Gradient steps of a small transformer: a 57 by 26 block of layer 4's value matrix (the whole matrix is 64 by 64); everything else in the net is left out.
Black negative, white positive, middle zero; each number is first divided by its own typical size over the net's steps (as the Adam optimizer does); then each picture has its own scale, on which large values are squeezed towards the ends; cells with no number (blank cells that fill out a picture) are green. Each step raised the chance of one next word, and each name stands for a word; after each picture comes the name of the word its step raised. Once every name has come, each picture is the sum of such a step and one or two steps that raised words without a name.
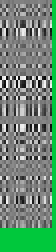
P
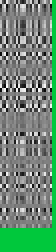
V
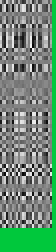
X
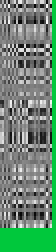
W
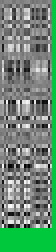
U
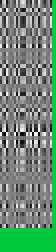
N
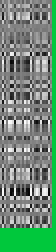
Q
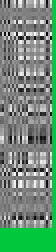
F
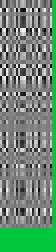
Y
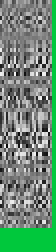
N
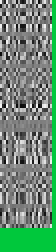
V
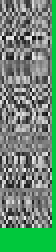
F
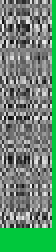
F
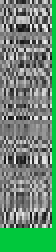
Y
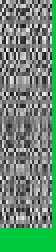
Y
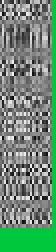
X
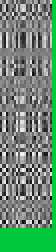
X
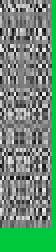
Y
